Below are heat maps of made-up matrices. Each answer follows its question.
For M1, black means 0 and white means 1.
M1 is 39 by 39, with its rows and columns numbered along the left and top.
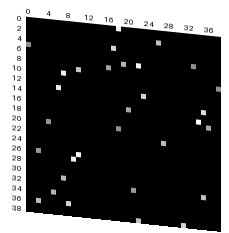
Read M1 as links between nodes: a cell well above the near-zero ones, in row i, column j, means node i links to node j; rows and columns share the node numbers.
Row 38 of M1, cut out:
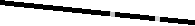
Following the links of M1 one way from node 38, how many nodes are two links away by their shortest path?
2
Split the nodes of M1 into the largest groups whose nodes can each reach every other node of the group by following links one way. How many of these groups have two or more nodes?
3
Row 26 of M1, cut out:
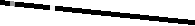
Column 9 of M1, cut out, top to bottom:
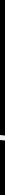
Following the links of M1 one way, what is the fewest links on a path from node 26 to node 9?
5
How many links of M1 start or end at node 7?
4
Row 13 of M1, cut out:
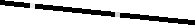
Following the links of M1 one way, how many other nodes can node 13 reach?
3
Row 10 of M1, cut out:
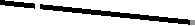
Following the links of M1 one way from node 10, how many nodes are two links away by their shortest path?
3
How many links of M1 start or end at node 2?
3
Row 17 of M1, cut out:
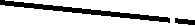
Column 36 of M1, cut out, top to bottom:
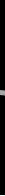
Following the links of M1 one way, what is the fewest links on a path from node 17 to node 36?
5
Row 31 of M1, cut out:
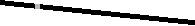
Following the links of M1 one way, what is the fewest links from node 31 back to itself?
7
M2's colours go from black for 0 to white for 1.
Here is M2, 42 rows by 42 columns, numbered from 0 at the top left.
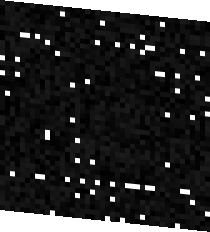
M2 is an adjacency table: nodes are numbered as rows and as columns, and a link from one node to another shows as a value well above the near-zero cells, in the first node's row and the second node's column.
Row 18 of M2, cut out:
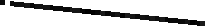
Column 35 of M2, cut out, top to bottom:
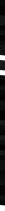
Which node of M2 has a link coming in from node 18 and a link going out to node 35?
node 41
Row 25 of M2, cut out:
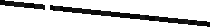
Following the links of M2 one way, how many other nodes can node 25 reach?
8
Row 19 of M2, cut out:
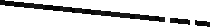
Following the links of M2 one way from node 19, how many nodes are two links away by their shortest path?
1
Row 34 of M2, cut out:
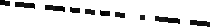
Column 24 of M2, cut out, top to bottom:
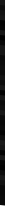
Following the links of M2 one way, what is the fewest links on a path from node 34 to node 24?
4
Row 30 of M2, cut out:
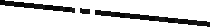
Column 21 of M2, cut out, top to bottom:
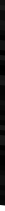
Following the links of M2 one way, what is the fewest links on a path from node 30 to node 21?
3
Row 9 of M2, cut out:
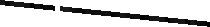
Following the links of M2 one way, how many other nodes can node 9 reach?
7
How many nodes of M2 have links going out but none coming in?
2
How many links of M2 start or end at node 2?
2
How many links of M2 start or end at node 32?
2
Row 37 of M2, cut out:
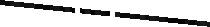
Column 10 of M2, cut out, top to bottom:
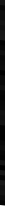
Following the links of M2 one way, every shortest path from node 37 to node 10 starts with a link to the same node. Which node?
node 15
